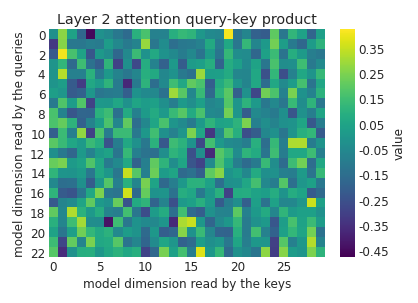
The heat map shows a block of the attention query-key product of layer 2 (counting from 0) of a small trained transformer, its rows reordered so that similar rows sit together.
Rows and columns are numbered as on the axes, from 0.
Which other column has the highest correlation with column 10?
24
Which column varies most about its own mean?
1
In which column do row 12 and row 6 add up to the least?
17
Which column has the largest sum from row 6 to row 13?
19
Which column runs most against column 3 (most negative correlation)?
13
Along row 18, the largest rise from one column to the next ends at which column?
2
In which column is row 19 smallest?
6
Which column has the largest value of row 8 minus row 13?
16
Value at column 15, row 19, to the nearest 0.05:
0.35
